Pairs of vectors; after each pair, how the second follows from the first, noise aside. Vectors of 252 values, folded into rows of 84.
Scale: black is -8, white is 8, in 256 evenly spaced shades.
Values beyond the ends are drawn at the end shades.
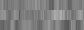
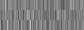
shuffled.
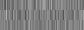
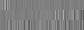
negated, partly zeroed.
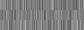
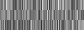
reversed, scaled up.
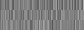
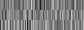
reversed, negated, scaled up.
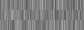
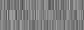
shuffled.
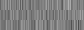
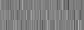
negated, partly zeroed.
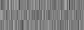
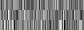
wrapped around, scaled up.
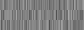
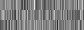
reversed, negated, scaled up.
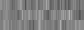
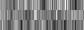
wrapped around, scaled up.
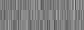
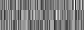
scaled up.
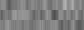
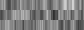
scaled up.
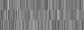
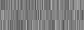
shuffled.
